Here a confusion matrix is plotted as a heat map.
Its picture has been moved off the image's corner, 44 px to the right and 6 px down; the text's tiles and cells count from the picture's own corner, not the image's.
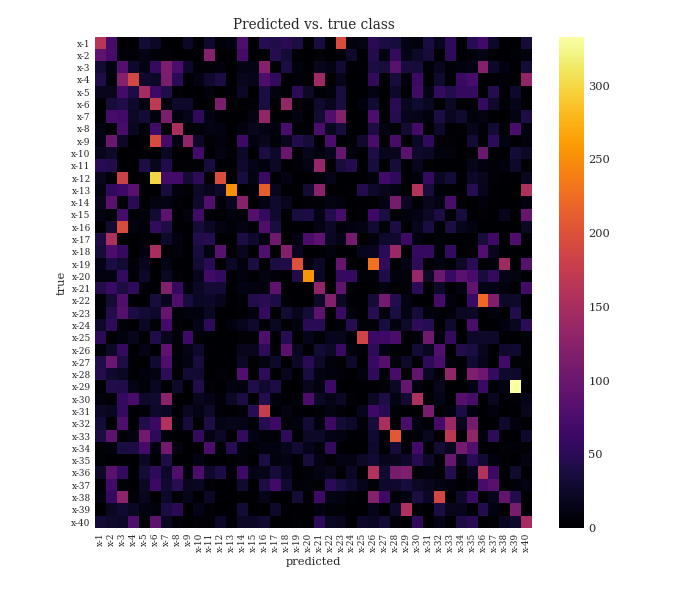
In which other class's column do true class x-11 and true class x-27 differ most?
x-21
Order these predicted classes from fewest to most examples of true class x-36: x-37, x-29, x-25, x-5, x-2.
x-25, x-5, x-37, x-2, x-29
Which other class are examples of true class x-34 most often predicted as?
x-7
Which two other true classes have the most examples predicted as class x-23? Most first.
x-1, x-7
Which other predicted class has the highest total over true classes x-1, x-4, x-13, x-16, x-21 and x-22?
x-3
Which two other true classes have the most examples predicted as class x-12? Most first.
x-6, x-18
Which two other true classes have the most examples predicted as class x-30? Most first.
x-13, x-20
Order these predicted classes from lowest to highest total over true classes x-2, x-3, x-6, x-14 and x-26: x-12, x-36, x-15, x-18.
x-15, x-12, x-36, x-18
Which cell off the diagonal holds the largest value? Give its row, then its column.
x-29, x-39
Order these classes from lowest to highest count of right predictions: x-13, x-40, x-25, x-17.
x-17, x-40, x-25, x-13
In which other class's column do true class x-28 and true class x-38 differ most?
x-32
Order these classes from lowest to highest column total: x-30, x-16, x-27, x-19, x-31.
x-19, x-31, x-27, x-30, x-16
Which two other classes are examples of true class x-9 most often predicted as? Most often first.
x-6, x-2
